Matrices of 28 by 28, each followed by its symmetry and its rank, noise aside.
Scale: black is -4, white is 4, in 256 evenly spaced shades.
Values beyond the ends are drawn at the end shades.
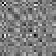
symmetric, rank three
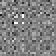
symmetric, rank three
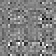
no symmetry, rank three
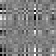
no symmetry, rank one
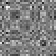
symmetric, rank three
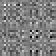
symmetric, rank two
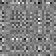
no symmetry, rank two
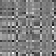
no symmetry, rank two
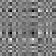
symmetric, rank one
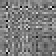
symmetric, rank three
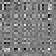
symmetric, rank two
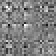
symmetric, rank three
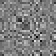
symmetric, rank three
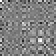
symmetric, rank three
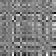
antisymmetric, rank two
